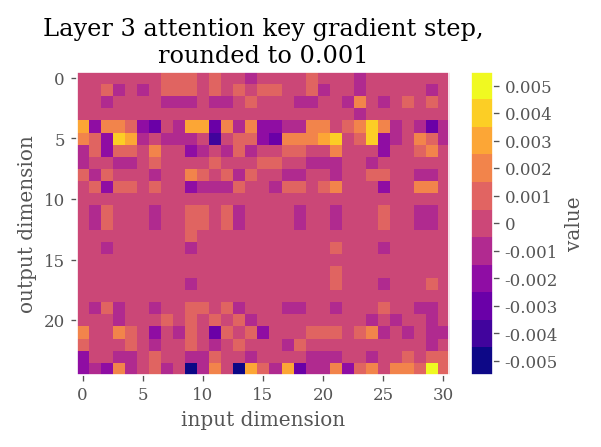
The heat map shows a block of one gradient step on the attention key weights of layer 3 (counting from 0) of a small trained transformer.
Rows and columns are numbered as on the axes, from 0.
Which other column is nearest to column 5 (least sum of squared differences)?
30
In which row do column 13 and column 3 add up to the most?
5
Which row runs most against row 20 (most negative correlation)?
24
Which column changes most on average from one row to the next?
9
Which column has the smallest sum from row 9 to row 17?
25
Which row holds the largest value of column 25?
4
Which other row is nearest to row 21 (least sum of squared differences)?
22
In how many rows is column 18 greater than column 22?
4
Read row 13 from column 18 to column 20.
0 0 0
